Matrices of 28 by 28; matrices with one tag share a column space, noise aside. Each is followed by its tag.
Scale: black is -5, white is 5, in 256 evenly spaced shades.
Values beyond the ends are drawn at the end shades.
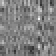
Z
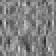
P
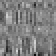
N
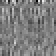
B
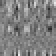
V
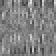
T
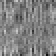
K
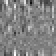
V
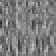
P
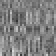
N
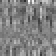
B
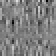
B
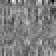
B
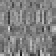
N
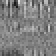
V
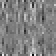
K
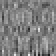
N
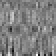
N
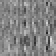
P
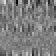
V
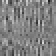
B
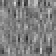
T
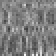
N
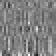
N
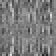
K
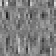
T
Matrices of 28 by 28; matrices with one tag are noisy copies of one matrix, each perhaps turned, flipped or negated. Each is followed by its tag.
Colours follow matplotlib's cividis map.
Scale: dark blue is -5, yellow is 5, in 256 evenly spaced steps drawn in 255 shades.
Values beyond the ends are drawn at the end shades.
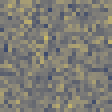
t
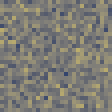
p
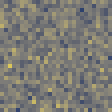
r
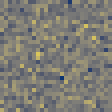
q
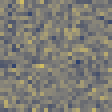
t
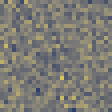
p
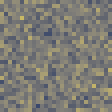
t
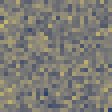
q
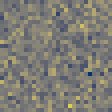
t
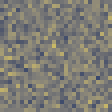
t
